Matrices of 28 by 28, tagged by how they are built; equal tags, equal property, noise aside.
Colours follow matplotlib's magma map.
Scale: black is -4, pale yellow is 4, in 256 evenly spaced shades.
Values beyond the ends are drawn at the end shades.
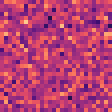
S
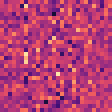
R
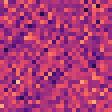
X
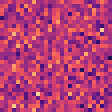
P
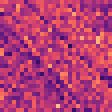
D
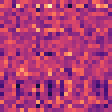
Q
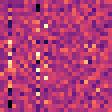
R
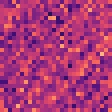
X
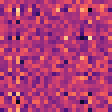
Q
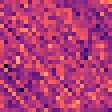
D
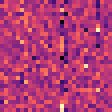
R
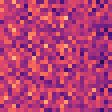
P
